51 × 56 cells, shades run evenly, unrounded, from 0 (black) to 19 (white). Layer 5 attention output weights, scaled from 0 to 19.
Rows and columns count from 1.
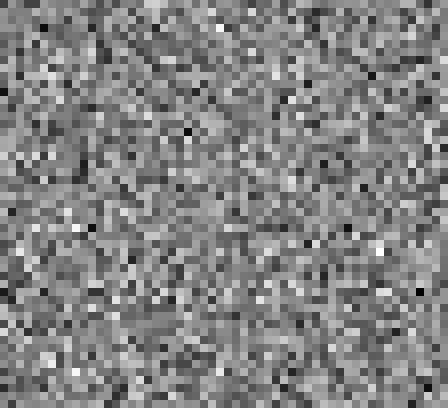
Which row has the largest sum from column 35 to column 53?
31
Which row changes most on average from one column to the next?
37
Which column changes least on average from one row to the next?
42
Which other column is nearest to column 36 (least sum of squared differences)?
33
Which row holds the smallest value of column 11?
21
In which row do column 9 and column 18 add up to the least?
3
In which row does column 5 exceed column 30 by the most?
27
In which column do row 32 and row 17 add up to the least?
7
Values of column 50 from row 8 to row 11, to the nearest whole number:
11 4 9 12
